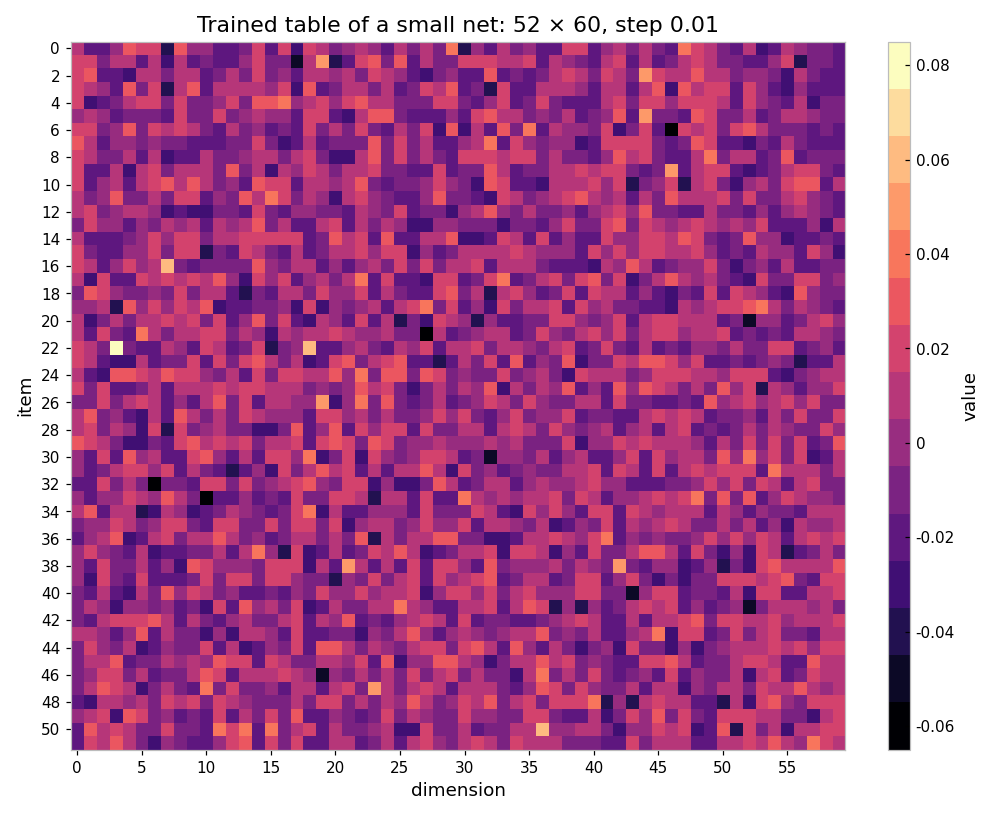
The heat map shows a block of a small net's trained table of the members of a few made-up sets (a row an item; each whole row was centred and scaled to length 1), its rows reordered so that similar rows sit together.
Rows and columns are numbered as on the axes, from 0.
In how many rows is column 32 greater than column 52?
24
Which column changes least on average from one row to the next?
58
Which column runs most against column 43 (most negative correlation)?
22
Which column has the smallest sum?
26
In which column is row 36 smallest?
23
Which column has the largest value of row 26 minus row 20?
52
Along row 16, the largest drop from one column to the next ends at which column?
8
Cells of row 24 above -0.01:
43
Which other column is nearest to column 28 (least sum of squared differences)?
16
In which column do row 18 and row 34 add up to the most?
1
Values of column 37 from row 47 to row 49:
0.02 0.02 -0.01
